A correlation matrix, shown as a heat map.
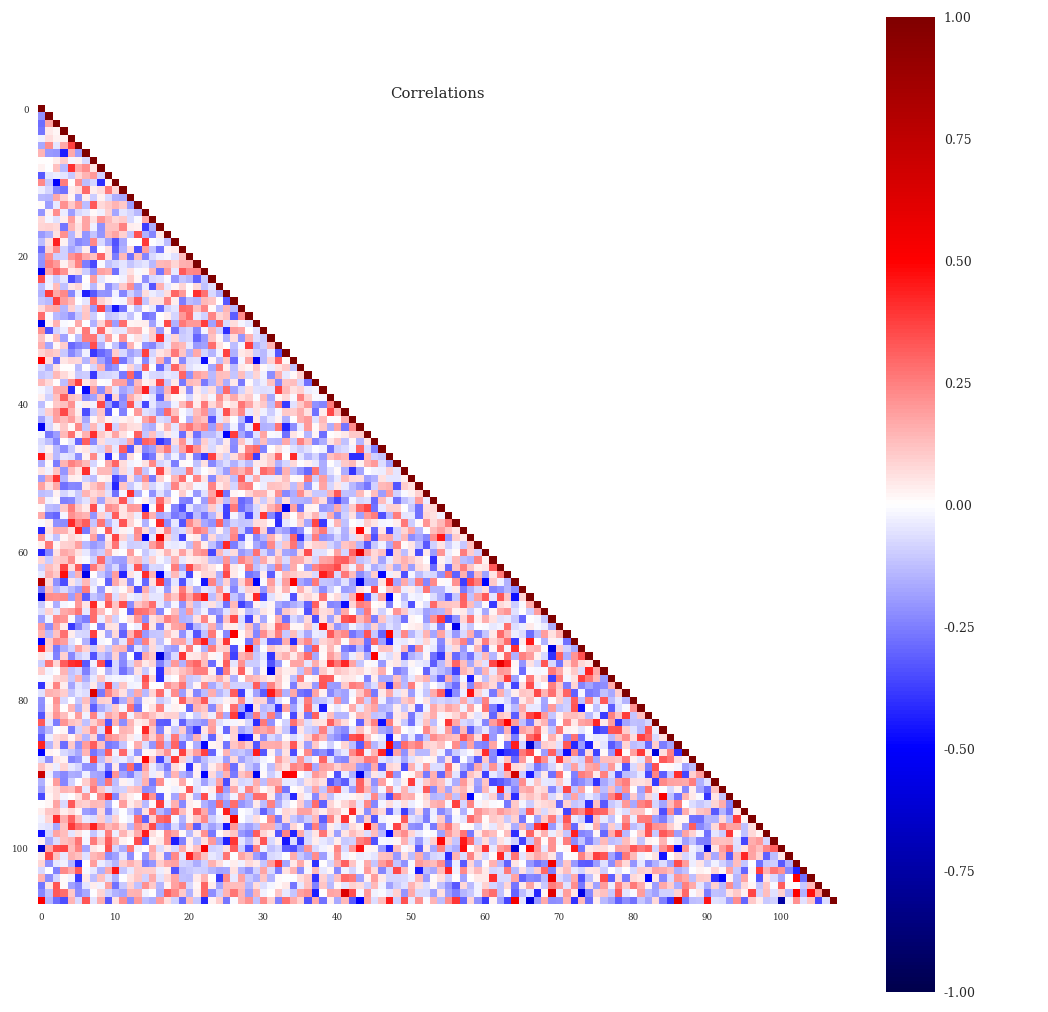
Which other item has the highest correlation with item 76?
74
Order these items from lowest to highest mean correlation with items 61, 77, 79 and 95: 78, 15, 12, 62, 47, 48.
47, 12, 48, 78, 15, 62
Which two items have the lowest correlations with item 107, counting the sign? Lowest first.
100, 66
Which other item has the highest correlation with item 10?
103
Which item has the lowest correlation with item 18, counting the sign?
99
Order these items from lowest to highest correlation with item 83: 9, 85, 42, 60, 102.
9, 60, 102, 85, 42
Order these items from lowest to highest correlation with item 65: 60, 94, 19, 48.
94, 60, 48, 19
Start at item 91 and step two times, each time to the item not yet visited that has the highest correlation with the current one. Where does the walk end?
2
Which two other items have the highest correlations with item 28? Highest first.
73, 32
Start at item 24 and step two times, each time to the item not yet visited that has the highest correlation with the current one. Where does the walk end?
12
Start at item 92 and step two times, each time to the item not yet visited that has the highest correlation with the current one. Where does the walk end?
75
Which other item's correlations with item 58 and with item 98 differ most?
14
